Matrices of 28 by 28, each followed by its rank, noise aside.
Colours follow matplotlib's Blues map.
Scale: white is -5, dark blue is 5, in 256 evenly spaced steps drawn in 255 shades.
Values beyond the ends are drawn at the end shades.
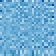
three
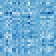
three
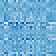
three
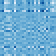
two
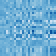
two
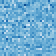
six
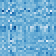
four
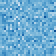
six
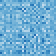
four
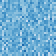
six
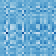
two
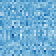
four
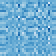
three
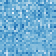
six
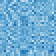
four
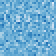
six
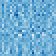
four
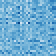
four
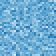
six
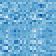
three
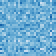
four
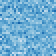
six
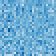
four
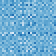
three
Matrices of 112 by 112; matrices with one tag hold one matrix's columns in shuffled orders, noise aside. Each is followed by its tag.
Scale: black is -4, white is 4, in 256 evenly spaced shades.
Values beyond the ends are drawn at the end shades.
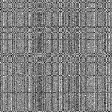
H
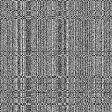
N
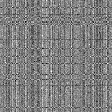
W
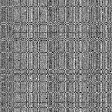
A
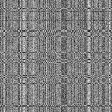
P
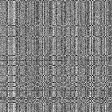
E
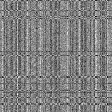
N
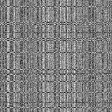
A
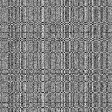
A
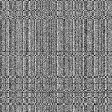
N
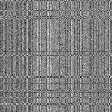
N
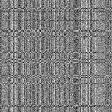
P
